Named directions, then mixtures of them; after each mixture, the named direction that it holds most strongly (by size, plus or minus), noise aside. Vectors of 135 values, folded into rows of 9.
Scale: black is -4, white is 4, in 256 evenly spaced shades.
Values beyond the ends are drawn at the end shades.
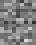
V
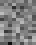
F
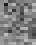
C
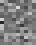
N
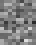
V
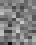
F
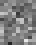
F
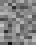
F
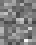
V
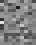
N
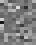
N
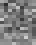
C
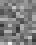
F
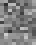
C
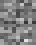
V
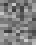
C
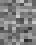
V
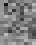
C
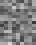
F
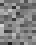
F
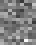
V
